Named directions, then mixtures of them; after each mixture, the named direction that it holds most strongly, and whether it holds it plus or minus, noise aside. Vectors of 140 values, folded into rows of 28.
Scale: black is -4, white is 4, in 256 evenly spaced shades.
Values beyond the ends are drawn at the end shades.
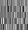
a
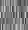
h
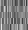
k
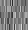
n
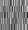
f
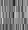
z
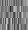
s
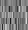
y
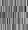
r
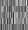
k, minus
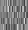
a, minus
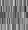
r, plus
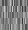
f, minus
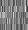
r, minus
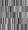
s, plus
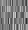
n, plus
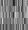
z, plus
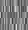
h, plus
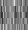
z, minus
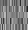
f, minus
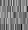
n, minus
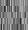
h, minus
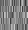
f, minus
